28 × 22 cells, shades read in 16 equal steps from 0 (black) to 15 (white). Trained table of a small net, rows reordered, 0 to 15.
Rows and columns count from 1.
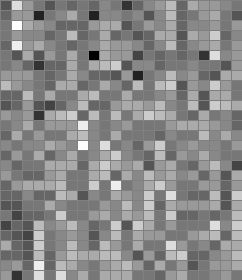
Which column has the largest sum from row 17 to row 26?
16
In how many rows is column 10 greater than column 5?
20
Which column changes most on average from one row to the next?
9
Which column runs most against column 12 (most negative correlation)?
2
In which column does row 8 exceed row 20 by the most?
21
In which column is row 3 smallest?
12
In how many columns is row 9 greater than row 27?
10
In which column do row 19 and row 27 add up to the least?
18
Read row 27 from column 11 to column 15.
10 11 9 6 10
